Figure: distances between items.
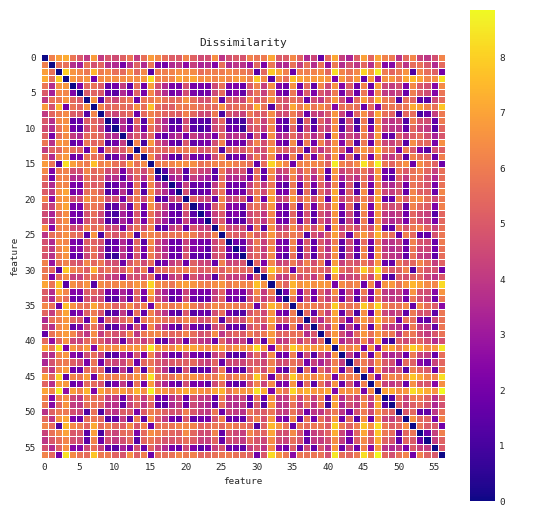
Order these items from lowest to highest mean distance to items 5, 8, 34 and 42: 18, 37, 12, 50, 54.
18, 12, 50, 54, 37
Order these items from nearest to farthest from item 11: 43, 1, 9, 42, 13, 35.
1, 42, 9, 43, 13, 35
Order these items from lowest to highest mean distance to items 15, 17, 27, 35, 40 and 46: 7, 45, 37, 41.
37, 7, 45, 41
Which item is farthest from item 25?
47
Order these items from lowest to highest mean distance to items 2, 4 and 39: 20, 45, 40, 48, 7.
40, 48, 20, 7, 45
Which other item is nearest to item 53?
8
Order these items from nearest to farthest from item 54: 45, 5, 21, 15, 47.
5, 21, 15, 45, 47
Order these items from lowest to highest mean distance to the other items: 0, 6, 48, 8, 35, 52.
48, 8, 6, 0, 52, 35
